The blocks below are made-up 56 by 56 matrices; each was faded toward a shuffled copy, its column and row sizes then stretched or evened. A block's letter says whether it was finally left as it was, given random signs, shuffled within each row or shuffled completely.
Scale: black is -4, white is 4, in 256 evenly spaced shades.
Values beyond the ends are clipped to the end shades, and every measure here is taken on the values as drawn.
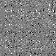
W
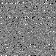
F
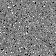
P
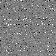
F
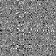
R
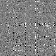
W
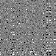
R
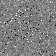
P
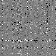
W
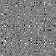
R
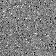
P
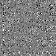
W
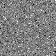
P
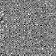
R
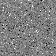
P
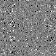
W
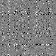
R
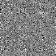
W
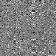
R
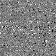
F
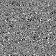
F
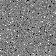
P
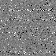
F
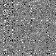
W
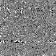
W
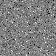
P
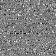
F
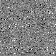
F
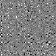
R
